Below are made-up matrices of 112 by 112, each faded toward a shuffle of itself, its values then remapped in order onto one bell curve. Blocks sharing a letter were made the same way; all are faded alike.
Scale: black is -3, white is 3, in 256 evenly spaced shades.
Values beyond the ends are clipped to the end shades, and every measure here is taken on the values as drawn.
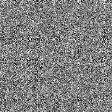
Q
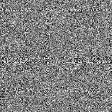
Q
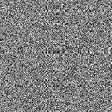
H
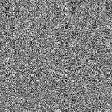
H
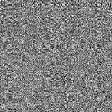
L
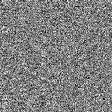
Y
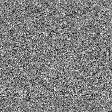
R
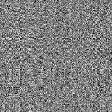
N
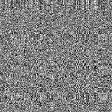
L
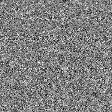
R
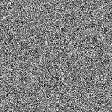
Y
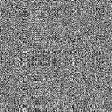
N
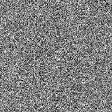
Y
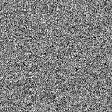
Y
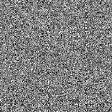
Q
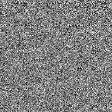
Q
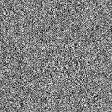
Y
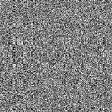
H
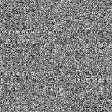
H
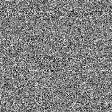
R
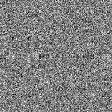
Y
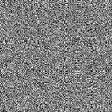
N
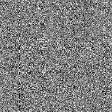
Q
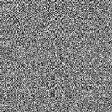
L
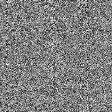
Q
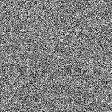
Y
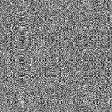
L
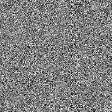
Q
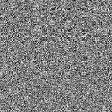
H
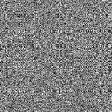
L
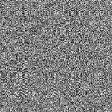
L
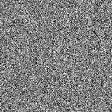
Y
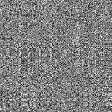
H
